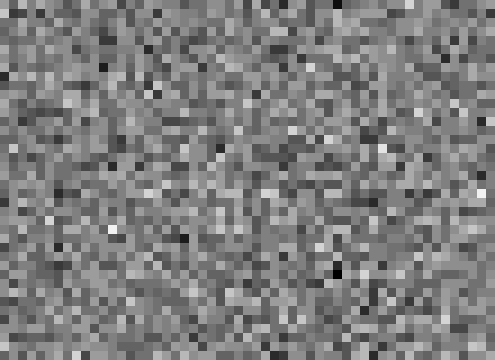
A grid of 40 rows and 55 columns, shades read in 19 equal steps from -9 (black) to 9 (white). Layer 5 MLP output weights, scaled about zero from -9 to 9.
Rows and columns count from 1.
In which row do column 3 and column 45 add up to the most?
31
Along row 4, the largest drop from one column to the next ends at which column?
33
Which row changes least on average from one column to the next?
3
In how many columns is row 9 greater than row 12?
24
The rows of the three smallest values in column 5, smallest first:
2, 13, 16
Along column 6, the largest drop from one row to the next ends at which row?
26
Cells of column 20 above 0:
16
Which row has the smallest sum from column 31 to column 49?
38
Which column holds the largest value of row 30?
18
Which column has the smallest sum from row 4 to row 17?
12
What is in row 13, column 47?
6
